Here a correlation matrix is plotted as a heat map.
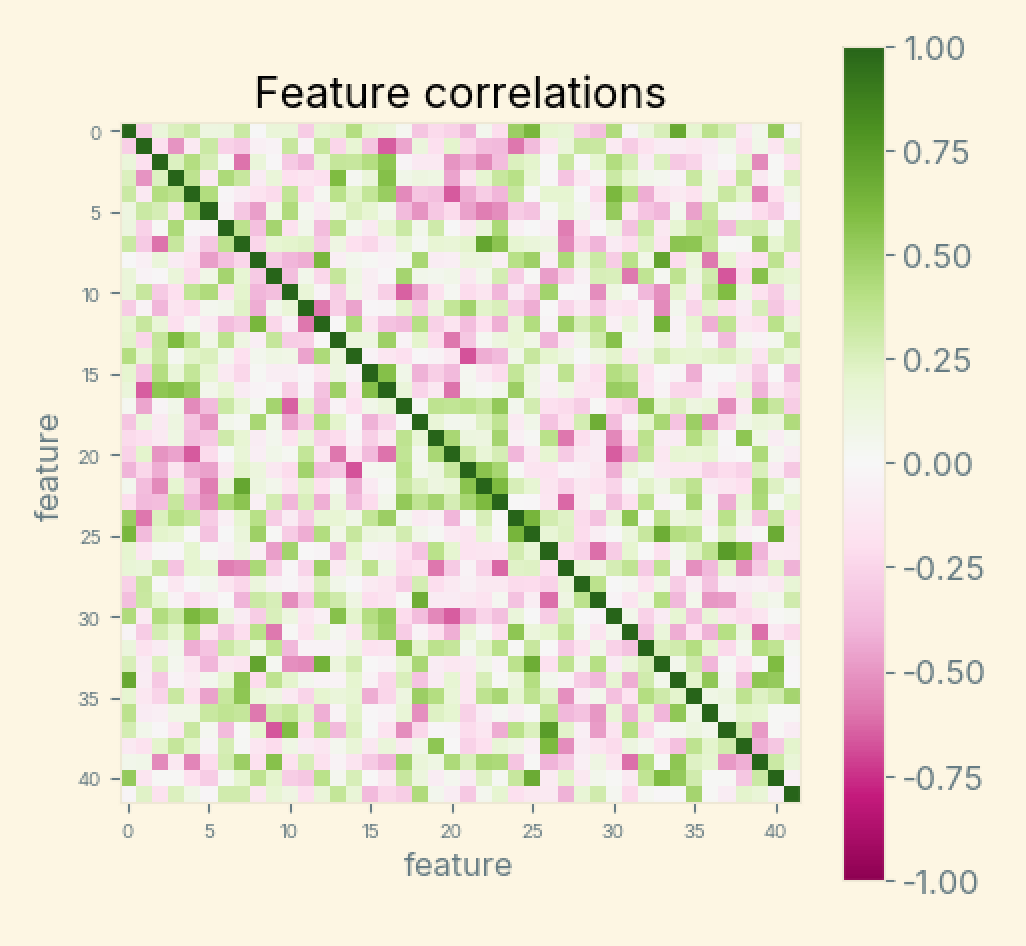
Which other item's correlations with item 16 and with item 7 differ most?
2
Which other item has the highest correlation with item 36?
34
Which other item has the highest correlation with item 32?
17
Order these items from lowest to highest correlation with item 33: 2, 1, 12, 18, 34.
1, 34, 2, 18, 12
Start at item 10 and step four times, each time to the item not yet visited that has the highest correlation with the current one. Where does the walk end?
19
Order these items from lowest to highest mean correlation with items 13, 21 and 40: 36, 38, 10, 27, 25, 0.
10, 38, 36, 27, 0, 25
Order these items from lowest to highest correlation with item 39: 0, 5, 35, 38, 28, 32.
38, 5, 28, 0, 35, 32
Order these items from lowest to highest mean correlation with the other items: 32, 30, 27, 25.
27, 30, 32, 25
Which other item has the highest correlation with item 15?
16
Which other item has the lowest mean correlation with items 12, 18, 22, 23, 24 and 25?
5
